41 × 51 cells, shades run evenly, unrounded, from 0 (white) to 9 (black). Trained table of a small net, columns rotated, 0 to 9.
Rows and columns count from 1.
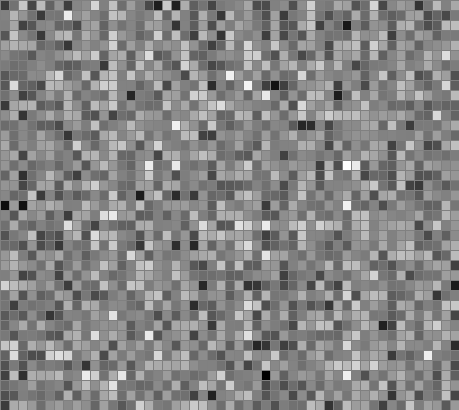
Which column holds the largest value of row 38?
30
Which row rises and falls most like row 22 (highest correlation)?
39
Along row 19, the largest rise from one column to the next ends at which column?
46
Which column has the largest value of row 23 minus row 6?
11
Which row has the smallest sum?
23
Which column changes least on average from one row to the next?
21
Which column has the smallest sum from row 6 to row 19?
13
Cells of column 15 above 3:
37
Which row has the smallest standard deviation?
14
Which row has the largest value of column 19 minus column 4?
20
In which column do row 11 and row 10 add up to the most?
38
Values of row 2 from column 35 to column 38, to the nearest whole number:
2 5 6 5
